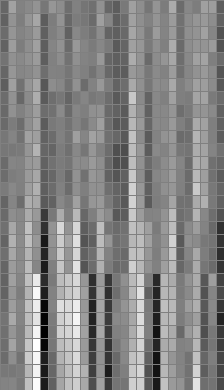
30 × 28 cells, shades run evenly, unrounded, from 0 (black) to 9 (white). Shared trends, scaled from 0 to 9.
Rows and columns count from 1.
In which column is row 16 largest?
17
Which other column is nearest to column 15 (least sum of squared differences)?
16
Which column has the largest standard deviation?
20
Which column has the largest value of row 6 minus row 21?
6
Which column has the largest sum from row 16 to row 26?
10
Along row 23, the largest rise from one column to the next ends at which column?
21
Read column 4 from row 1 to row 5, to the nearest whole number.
5 5 5 5 5
